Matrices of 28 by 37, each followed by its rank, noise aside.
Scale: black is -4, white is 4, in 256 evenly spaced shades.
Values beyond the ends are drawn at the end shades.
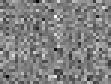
six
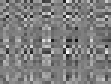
two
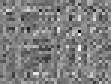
four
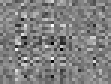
three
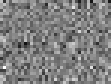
five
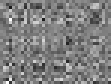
three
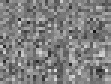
six
